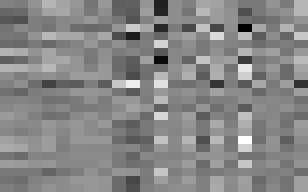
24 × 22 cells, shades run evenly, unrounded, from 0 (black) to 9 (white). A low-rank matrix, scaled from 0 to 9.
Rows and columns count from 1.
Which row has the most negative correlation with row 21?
4
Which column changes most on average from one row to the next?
18
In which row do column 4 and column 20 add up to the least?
11
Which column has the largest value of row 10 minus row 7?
12
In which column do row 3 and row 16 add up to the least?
10
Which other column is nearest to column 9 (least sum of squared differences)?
19
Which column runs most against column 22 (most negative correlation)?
9
